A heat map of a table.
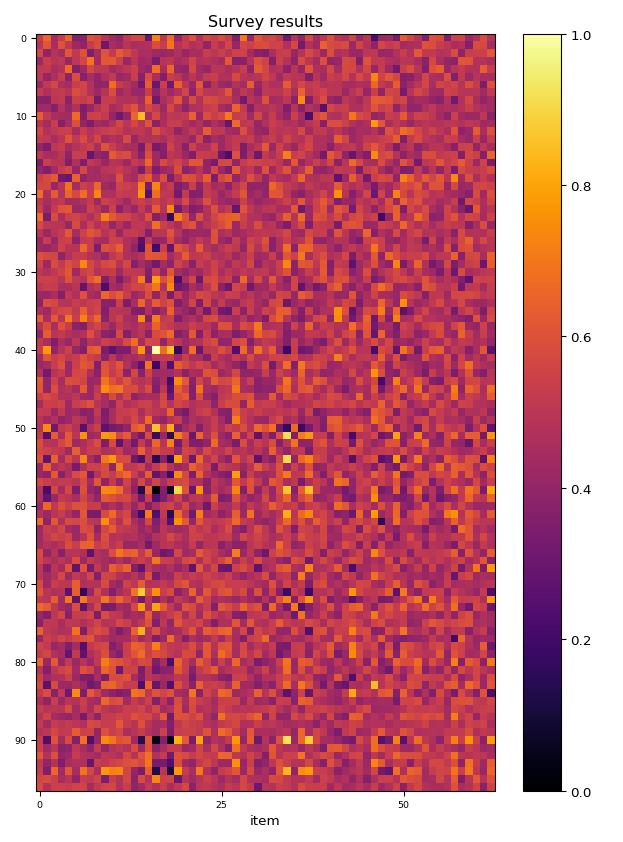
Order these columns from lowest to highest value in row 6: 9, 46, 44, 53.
9, 44, 53, 46
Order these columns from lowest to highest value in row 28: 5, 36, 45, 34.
45, 5, 34, 36
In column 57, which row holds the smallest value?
77
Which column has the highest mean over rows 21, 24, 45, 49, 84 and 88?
50
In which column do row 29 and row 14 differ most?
49
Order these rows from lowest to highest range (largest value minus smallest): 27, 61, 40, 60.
60, 27, 61, 40
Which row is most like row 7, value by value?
96
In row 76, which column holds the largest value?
14
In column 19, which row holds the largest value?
58
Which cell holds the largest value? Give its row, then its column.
40, 16
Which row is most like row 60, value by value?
41
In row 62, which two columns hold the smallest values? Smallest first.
47, 18
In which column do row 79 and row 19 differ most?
4
